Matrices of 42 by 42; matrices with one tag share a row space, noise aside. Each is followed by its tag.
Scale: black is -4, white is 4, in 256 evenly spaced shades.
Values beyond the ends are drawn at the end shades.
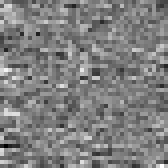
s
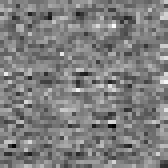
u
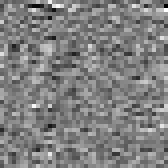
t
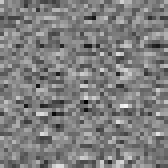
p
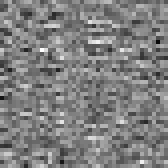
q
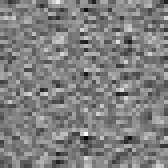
p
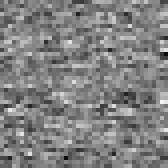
u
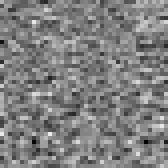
t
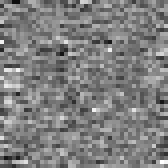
s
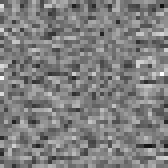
t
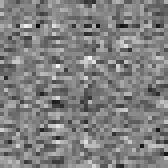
p
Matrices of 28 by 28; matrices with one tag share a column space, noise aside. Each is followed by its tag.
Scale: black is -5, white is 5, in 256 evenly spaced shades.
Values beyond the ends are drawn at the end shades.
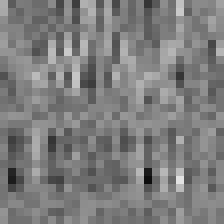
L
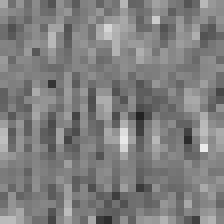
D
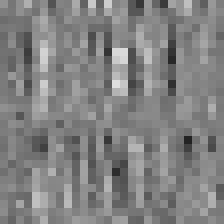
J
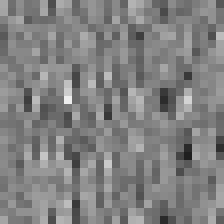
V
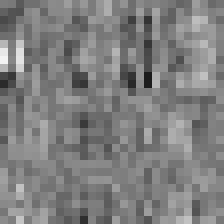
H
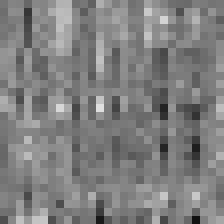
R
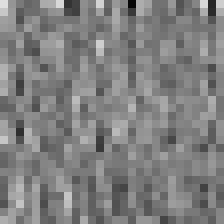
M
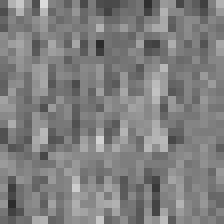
M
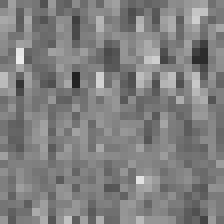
H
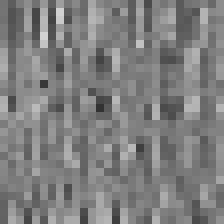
R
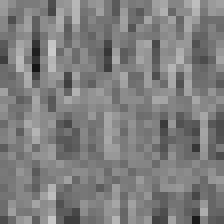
H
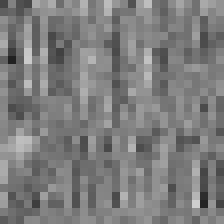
J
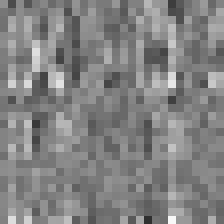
H
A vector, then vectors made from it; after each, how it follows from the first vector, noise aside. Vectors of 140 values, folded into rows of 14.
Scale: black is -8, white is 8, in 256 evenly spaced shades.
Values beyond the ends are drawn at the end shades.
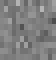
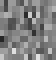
reversed, scaled up.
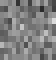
negated, scaled up.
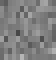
wrapped around, negated.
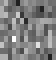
wrapped around, scaled up.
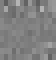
partly zeroed.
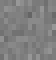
wrapped around, shrunk.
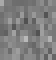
wrapped around, negated.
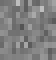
copied.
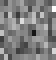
wrapped around, scaled up.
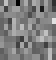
negated, scaled up.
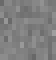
wrapped around, shrunk.
